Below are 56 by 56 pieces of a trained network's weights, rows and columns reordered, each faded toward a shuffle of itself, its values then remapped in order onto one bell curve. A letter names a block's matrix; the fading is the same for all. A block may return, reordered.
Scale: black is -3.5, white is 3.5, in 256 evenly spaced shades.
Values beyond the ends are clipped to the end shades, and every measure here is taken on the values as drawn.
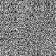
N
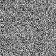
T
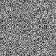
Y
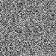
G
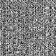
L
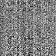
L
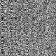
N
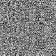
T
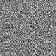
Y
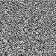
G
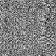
N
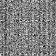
L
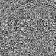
G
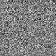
G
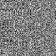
Y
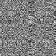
Y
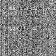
L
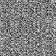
N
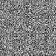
N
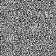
T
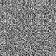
N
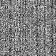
L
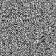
T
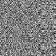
N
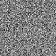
T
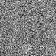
T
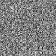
G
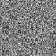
Y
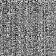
L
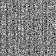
L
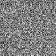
G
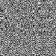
Y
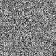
G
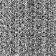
L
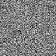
Y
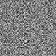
Y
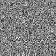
G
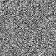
T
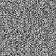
Y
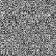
N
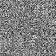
T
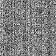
L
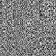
N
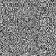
Y
